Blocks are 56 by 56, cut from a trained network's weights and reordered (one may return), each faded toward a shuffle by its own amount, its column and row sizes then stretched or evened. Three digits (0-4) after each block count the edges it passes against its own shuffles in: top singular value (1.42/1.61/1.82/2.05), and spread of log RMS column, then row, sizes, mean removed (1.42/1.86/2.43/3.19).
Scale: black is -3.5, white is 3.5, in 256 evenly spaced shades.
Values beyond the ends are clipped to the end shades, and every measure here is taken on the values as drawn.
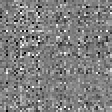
2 3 3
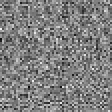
4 0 1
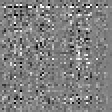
2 4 3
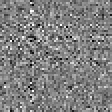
2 1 2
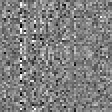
3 3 0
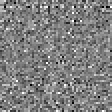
2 0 2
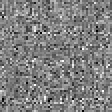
2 2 2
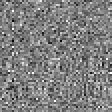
3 0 1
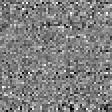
3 0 3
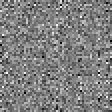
2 2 0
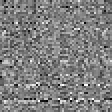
4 0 3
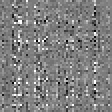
3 4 2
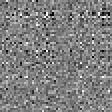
4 2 2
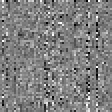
3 4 1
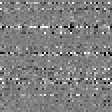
3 1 4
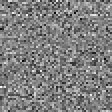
2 0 2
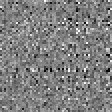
3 2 2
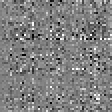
0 4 3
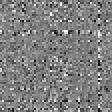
4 3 3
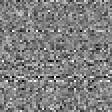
4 0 3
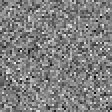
0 0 0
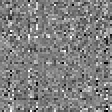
0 3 2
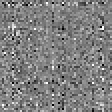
1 3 2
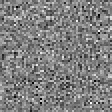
2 0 1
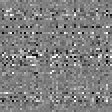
0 2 4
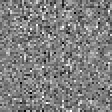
0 2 0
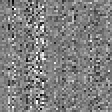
2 4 0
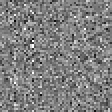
0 2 1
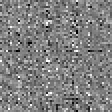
0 3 2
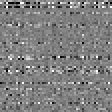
4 1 4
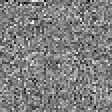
1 1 1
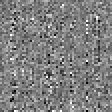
0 3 1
